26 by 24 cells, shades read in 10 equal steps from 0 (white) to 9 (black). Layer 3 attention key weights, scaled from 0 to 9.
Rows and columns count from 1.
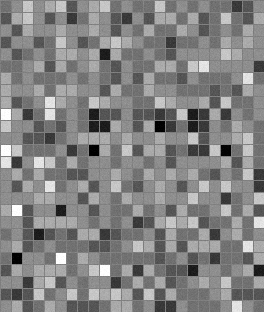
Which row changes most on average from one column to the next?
13
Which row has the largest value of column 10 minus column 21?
5
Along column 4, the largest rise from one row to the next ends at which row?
20
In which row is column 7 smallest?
25
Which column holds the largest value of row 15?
24
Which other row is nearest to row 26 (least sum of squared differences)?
4
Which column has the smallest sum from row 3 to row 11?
1
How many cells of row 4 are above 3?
18
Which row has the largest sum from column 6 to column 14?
10
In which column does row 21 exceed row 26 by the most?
22
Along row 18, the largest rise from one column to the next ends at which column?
3
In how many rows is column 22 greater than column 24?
11
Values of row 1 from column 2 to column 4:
4 2 4
